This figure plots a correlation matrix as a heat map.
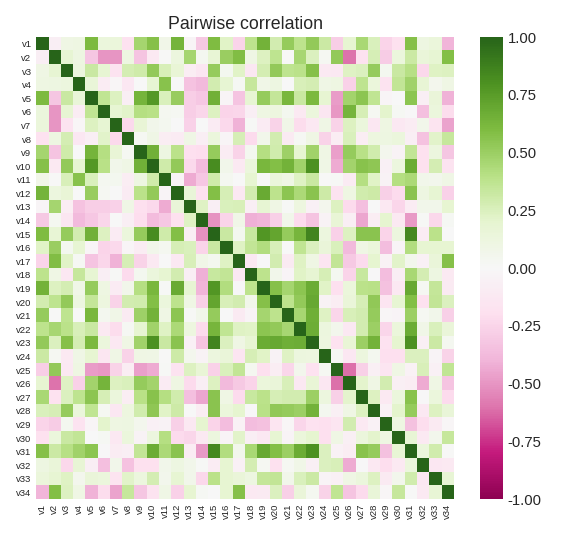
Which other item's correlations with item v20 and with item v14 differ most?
v15
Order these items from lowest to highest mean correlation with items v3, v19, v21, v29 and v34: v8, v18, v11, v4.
v18, v4, v11, v8
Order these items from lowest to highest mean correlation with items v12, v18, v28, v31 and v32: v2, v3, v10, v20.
v3, v2, v20, v10
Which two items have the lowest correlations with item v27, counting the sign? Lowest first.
v14, v13
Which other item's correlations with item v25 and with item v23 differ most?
v10
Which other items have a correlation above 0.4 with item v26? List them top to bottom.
v5, v6, v9, v10
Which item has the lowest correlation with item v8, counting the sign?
v32
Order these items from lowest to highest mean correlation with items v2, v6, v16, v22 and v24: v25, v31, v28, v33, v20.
v25, v33, v28, v20, v31
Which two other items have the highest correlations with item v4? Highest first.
v11, v31
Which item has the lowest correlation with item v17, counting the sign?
v7
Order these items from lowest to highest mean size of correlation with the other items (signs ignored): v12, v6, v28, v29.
v29, v6, v28, v12
